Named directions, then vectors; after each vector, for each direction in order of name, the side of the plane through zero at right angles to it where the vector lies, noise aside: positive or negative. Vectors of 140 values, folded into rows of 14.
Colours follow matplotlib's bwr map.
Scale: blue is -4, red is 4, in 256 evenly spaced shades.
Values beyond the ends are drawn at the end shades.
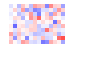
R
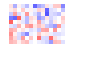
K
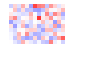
negative, positive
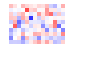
negative, negative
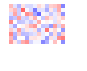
positive, positive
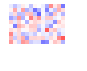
positive, positive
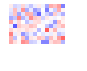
positive, positive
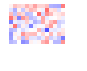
negative, negative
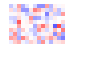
positive, negative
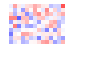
negative, negative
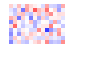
negative, negative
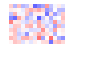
positive, negative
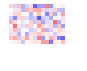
positive, negative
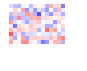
positive, positive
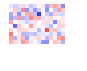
positive, positive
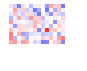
positive, positive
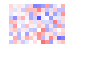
positive, negative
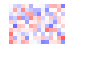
positive, positive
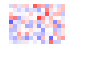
negative, positive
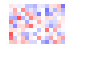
positive, positive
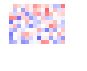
negative, negative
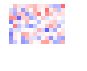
negative, negative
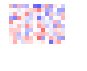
positive, negative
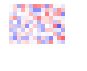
negative, positive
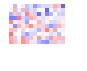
positive, positive
